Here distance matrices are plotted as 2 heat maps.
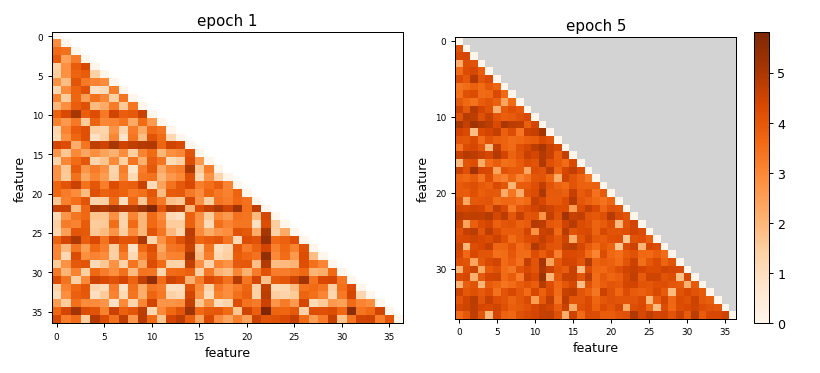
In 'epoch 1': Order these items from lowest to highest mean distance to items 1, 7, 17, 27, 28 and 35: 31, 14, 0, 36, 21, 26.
0, 21, 36, 26, 31, 14
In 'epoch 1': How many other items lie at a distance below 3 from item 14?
3
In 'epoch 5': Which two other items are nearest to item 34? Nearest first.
25, 10
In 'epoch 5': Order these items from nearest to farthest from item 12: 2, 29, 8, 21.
2, 29, 8, 21
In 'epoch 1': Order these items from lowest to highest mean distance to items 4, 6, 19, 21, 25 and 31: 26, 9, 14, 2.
9, 2, 26, 14
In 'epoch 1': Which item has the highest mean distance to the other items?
22
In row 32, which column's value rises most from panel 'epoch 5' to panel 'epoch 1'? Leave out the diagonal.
3
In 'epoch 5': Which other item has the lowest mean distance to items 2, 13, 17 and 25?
18
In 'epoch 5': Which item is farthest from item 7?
11
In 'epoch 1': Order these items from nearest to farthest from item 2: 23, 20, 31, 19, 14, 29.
31, 14, 20, 23, 29, 19
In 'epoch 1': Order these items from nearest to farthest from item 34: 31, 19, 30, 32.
30, 32, 31, 19
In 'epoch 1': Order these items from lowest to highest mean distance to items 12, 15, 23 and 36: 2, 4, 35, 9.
4, 9, 2, 35
